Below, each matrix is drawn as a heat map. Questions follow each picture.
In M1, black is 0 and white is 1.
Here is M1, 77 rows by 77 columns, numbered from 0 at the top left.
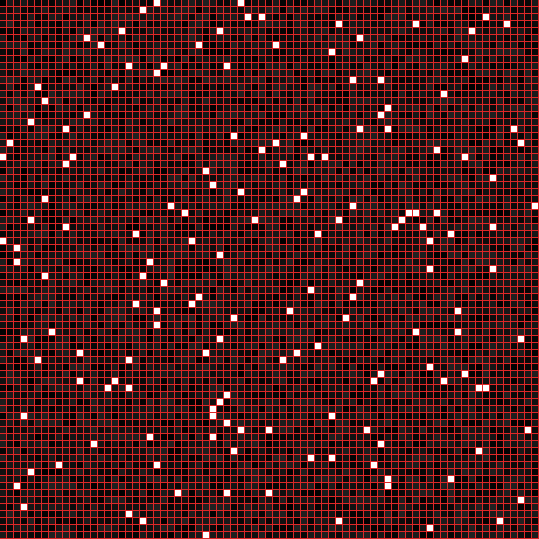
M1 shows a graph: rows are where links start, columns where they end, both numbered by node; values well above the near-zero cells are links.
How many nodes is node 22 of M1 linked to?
5
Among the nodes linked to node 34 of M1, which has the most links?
node 61
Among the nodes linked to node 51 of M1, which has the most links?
node 18
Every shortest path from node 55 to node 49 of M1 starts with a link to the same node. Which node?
node 68
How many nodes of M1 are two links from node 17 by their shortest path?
2
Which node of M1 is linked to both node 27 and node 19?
node 43
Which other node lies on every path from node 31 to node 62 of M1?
node 48
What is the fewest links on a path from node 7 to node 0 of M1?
5
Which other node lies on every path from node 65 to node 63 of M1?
node 54
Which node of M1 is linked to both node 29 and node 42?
node 50
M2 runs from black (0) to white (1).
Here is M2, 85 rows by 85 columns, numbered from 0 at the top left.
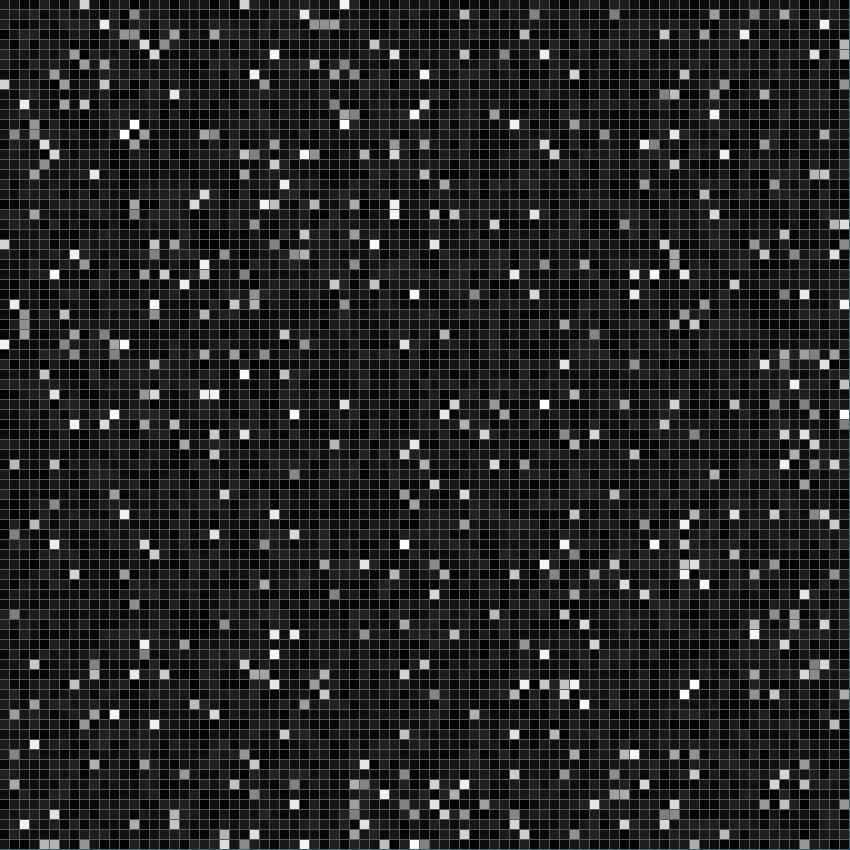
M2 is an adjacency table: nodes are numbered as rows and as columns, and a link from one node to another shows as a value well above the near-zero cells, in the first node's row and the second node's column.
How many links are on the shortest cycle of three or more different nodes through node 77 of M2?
3
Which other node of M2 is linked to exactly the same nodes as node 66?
node 17
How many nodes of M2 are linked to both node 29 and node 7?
1
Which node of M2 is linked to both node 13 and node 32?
node 67
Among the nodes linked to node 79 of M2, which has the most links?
node 25
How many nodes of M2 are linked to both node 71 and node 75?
1
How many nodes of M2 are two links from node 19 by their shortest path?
9
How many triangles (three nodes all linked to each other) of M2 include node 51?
2
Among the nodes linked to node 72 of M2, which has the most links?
node 15
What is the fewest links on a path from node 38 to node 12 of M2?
4
